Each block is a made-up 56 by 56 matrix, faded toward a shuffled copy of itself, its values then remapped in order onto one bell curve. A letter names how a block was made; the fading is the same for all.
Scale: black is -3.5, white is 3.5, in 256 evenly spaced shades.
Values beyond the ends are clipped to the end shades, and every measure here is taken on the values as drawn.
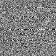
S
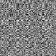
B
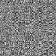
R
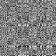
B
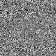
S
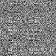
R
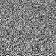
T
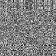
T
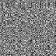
T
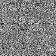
S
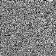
S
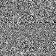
S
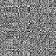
T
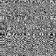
B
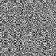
T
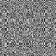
B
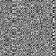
B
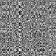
B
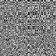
B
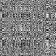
B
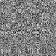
T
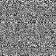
S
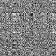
R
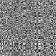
B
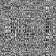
B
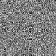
T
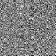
R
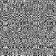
B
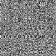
R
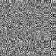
B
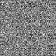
T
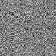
T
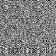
T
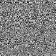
S
